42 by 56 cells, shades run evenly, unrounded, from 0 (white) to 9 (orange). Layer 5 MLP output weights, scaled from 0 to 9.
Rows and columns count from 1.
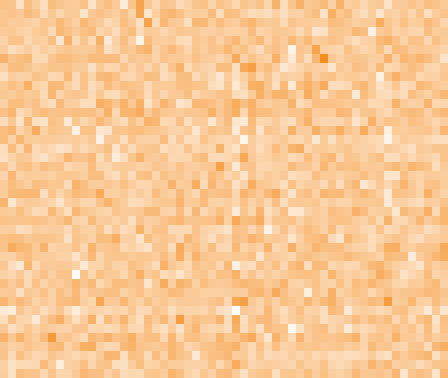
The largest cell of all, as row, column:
7, 41
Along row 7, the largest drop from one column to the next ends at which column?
42
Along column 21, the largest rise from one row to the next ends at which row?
32
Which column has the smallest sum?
37
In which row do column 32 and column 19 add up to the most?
3
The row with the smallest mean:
35
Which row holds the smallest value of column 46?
21
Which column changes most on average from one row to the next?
30
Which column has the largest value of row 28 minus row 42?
2
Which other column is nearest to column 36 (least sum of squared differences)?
24
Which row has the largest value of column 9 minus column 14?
5
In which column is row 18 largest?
31
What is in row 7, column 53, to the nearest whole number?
6
